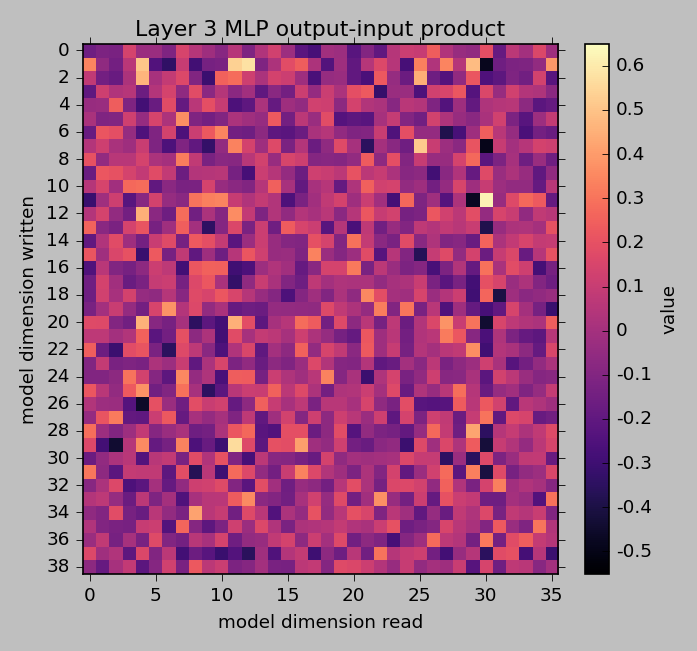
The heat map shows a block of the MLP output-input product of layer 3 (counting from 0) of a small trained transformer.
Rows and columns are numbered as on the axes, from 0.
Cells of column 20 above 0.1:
8
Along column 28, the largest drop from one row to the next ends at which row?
27
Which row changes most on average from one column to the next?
1
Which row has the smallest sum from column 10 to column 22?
37
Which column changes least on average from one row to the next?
32
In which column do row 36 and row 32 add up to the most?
30
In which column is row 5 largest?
7
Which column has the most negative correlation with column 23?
10
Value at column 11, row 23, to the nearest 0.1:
-0.1
